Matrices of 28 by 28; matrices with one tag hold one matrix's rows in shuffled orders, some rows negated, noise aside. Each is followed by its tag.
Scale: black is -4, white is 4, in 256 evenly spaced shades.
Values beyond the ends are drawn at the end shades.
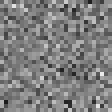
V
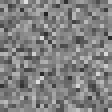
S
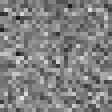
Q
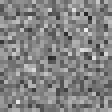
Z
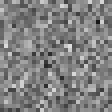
V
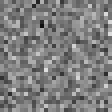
S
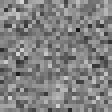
Q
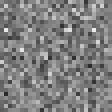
V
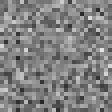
Q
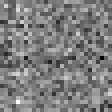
Q
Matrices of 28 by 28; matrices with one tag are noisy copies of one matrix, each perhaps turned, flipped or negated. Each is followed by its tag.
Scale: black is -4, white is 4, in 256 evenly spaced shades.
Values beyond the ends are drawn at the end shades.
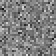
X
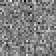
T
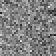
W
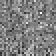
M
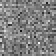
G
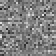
M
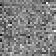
G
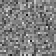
T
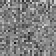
M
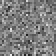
T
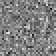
X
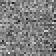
G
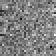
W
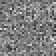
T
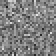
W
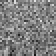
W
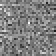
G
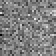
W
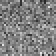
W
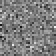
T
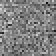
G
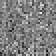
M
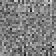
G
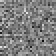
M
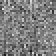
G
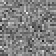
M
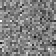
W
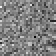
W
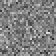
X
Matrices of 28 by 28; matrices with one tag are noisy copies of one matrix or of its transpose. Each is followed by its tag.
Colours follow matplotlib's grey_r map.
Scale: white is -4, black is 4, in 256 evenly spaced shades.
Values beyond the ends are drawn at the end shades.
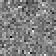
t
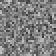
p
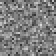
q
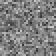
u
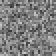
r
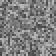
t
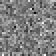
p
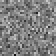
p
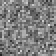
r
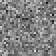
u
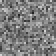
r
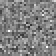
q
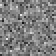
q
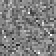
r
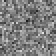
r
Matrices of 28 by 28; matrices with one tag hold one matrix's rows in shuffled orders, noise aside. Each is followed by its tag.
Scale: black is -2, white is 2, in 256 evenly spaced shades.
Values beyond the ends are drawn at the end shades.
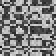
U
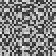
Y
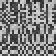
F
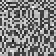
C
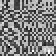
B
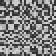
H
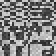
U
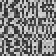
B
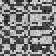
U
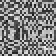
B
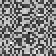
Y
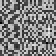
B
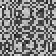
Y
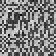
C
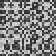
H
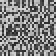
C
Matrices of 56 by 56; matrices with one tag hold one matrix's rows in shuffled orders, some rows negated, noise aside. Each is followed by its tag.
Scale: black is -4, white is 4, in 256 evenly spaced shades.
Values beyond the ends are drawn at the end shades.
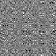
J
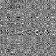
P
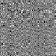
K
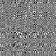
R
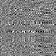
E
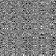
J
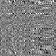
E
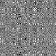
R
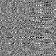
E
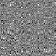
K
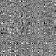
K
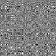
P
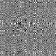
R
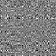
P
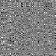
K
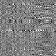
E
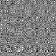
P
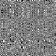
K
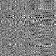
E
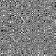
K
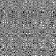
J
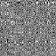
P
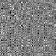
K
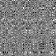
J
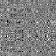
P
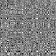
P
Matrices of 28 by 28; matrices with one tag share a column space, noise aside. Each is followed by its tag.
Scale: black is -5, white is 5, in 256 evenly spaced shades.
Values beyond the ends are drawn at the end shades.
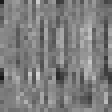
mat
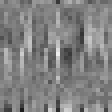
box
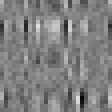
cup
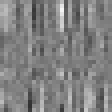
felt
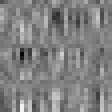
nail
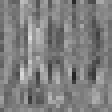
mat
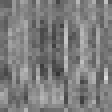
mat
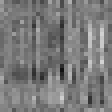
mat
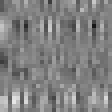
cup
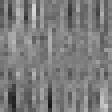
felt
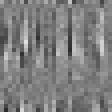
box
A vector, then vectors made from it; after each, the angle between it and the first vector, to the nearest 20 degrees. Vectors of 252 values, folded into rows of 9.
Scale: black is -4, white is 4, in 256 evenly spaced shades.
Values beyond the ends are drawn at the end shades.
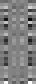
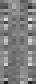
160 degrees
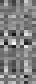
80 degrees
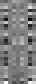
20 degrees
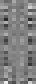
20 degrees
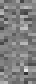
60 degrees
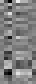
80 degrees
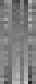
120 degrees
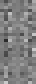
60 degrees
